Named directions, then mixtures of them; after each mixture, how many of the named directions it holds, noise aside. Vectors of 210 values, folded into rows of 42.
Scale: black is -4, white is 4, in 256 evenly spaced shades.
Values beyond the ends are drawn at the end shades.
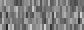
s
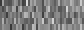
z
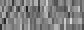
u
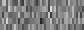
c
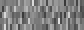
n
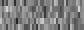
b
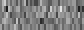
four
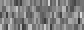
one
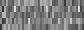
two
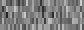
two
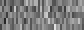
two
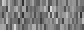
one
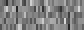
three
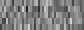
one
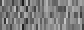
three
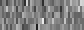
two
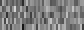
four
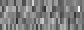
three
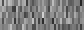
one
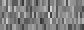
one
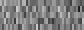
three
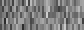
two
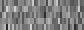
three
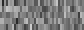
two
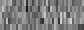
four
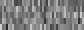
two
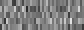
three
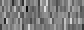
two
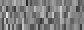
four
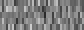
three
